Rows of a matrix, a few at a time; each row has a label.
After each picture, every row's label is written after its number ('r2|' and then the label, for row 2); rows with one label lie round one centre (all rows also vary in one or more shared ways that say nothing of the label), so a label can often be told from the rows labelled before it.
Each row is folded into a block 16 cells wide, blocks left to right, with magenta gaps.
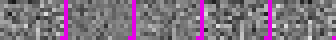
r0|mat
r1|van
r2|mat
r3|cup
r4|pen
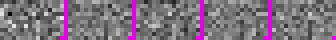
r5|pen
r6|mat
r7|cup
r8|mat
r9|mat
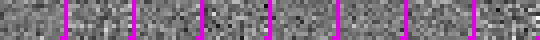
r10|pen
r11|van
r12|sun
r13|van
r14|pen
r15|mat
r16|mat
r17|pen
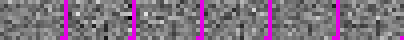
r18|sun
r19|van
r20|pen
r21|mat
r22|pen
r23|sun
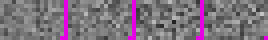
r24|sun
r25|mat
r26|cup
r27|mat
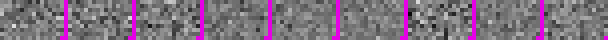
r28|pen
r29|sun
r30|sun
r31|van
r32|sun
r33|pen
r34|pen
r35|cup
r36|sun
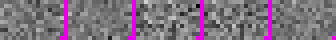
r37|pen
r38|sun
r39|pen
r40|pen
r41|sun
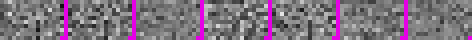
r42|van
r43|mat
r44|pen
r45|cup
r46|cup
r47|van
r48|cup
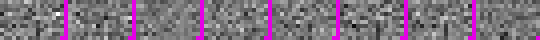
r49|mat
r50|mat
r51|cup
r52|sun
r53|van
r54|sun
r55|pen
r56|van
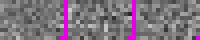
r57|pen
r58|sun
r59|cup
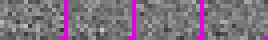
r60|mat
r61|mat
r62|cup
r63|cup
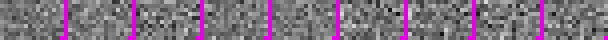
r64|mat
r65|sun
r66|van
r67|cup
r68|mat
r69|van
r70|van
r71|pen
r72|sun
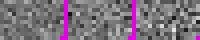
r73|van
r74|van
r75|sun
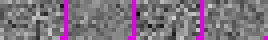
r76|pen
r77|cup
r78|pen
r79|van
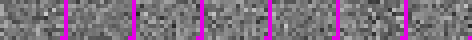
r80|van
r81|van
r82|van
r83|van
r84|mat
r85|pen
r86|sun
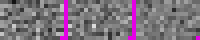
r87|pen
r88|sun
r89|sun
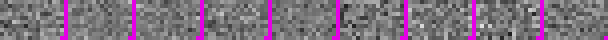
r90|cup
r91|pen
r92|pen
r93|cup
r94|cup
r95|sun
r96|pen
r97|van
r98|cup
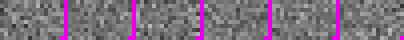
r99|cup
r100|mat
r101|mat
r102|van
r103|van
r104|mat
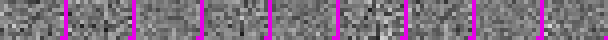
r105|cup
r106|cup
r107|cup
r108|cup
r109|mat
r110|mat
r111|cup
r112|pen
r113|van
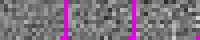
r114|van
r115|mat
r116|pen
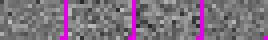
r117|mat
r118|pen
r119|sun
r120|van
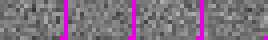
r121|mat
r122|van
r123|mat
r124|mat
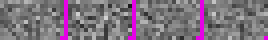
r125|cup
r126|pen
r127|mat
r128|pen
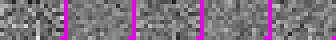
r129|pen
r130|cup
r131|pen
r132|mat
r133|cup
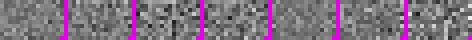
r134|mat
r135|cup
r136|mat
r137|mat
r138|sun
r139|pen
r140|sun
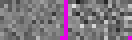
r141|mat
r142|mat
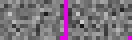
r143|pen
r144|pen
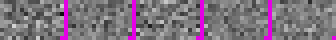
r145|cup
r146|pen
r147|sun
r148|cup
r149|van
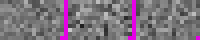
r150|mat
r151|sun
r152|mat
